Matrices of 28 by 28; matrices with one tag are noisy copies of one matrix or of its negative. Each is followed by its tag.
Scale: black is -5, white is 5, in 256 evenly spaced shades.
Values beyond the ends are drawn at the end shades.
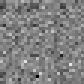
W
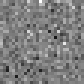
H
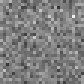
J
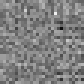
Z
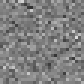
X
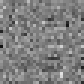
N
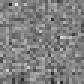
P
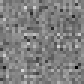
J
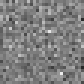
N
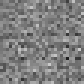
X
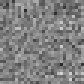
Z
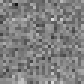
P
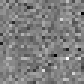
X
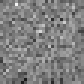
P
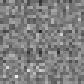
H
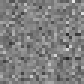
X
